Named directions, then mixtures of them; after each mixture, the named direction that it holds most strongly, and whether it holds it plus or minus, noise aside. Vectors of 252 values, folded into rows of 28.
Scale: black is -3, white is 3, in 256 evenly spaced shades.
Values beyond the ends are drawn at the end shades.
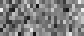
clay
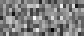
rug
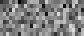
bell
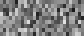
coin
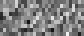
coin, minus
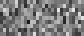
coin, minus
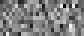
bell, plus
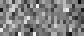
clay, minus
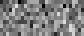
bell, plus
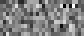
bell, plus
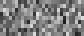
coin, minus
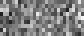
coin, minus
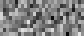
coin, plus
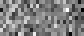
clay, minus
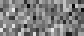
clay, minus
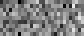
bell, plus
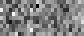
clay, plus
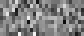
coin, minus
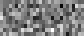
rug, minus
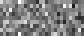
bell, minus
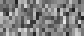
coin, plus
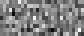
rug, plus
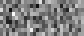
rug, minus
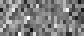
clay, minus
